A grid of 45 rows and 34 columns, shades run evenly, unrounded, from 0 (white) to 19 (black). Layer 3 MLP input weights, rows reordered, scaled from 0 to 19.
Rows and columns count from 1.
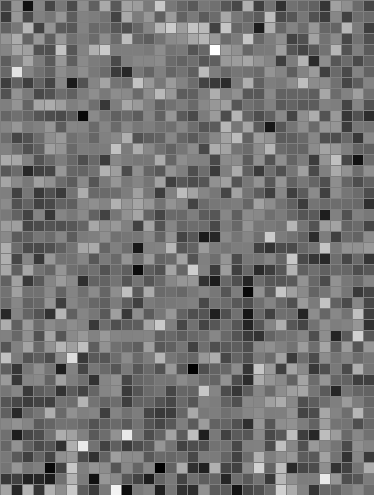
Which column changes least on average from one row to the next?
7
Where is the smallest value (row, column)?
5, 20
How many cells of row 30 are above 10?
19
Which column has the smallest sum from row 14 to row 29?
11
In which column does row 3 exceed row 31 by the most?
33
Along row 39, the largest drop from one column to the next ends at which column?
24
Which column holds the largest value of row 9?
4
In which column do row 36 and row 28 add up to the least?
28
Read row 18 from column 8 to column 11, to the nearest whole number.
6 11 11 11
